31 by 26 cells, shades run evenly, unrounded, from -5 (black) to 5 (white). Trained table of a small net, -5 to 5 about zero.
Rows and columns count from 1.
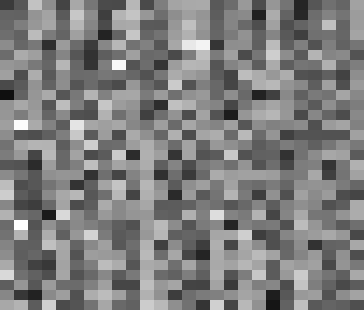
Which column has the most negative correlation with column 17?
13
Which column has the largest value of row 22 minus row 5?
16
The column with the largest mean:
11
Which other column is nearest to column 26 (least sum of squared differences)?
10
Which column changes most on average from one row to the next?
9
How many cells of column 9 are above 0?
16
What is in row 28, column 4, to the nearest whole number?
-2
